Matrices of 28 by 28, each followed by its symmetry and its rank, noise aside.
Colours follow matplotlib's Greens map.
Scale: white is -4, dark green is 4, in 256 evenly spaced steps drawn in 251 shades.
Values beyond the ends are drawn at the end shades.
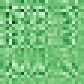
antisymmetric, rank two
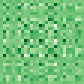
symmetric, rank two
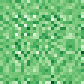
symmetric, rank three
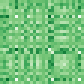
symmetric, rank two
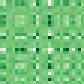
symmetric, rank one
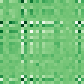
symmetric, rank one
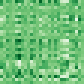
no symmetry, rank three
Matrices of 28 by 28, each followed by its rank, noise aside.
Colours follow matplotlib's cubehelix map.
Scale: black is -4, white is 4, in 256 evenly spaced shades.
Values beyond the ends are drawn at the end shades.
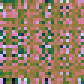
three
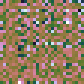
four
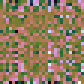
four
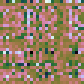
four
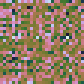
six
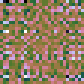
three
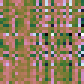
two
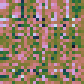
four
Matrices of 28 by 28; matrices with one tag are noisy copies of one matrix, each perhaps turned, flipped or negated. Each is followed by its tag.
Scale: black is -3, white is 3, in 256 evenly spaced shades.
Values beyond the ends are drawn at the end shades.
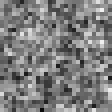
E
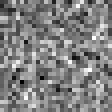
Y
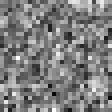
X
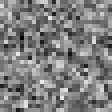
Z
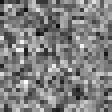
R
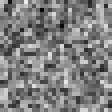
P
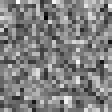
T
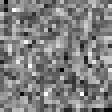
R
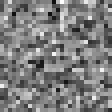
P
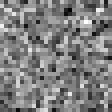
T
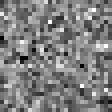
Y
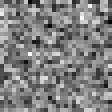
X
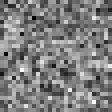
Y
